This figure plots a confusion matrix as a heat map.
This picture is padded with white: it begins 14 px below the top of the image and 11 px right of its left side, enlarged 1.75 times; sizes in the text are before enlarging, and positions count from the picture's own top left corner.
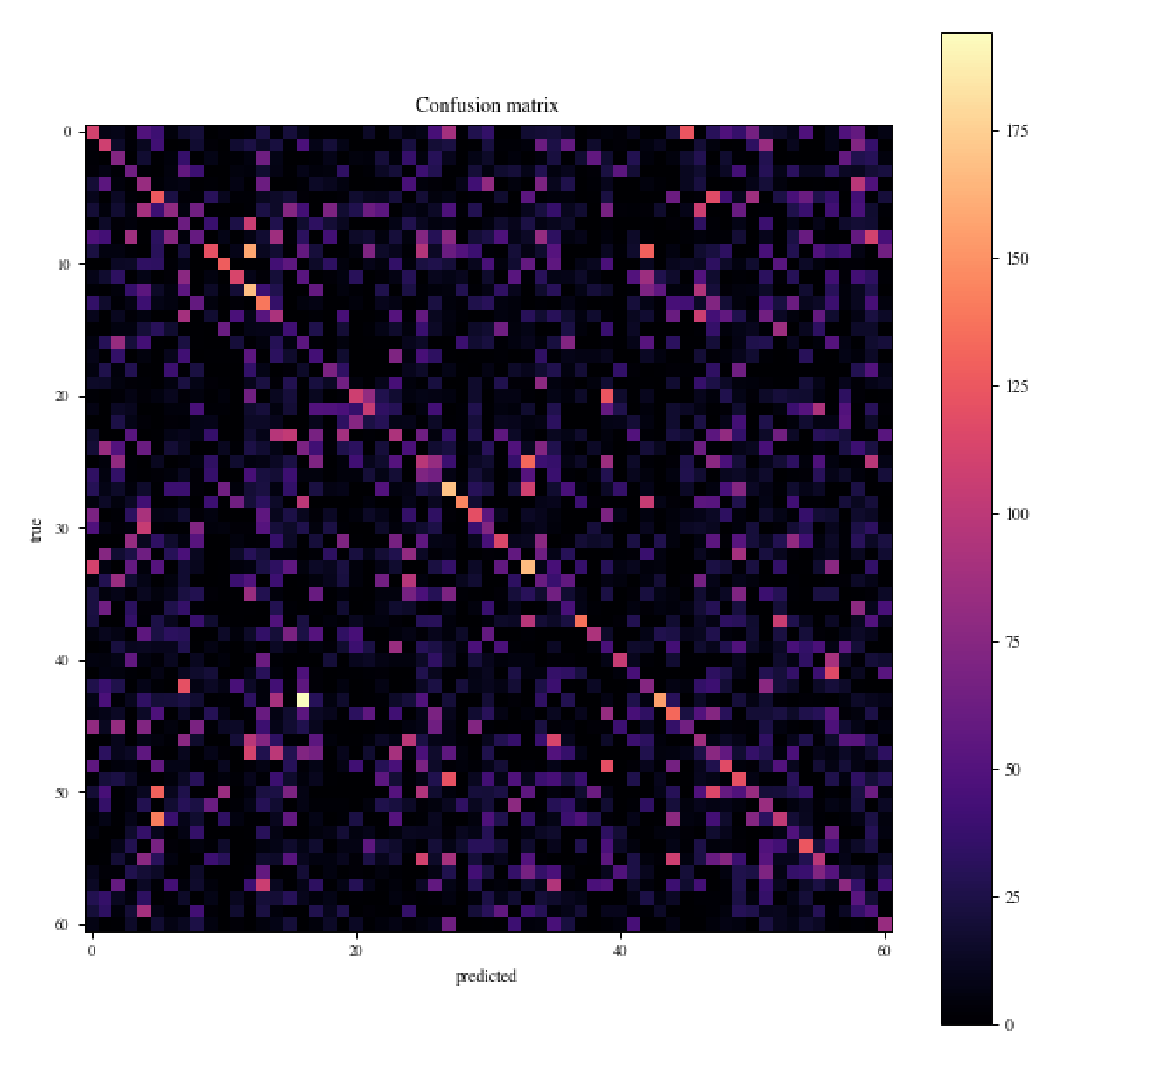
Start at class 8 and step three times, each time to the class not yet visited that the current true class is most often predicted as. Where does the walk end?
58
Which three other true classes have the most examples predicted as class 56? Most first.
41, 40, 33
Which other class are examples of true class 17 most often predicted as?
23
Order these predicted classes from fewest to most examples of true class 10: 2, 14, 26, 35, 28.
28, 2, 26, 14, 35
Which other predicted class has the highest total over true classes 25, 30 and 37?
33
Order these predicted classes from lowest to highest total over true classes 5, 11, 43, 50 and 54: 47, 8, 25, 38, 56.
8, 38, 56, 25, 47
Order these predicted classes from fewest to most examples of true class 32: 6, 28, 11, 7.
28, 11, 6, 7
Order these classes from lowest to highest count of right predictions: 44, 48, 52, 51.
51, 52, 48, 44
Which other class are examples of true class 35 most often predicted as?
12
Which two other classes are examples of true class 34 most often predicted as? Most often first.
24, 2
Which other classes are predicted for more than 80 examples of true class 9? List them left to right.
12, 25, 42
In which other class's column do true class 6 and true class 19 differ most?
4
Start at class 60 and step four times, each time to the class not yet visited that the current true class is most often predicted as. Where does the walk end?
45
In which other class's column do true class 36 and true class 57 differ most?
13
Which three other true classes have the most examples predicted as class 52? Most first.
37, 15, 23
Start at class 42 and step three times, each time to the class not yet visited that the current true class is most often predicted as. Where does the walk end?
46
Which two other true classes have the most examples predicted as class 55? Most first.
21, 56
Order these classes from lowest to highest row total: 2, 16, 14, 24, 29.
2, 16, 29, 24, 14
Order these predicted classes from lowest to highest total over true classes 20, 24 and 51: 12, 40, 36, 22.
40, 36, 22, 12
